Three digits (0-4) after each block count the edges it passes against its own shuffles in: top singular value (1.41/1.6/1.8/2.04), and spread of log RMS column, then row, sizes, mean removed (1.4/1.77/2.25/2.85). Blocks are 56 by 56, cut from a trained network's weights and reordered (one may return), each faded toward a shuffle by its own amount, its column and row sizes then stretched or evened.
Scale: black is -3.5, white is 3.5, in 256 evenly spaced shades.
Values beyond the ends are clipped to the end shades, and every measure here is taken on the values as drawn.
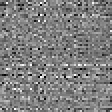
3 2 4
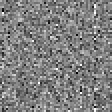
0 2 0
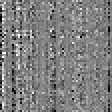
4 4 1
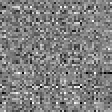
4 2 4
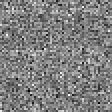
0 1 0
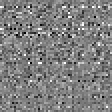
2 2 4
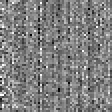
3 3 0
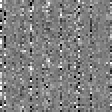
0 4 0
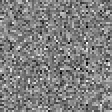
1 2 0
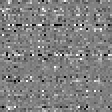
2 2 4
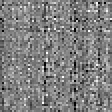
2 3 2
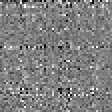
2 3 3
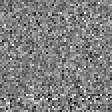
1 0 2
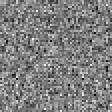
2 2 0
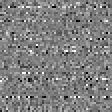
0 1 4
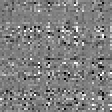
0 3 4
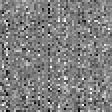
0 4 2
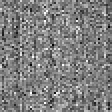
1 1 1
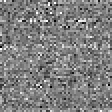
0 1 2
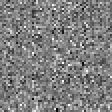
0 3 0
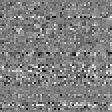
0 1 4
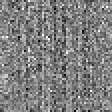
2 1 1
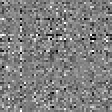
1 3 3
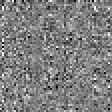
2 3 1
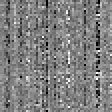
4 4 0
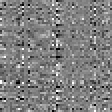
3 4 3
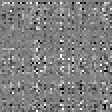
1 4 4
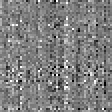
2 3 3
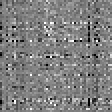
2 3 4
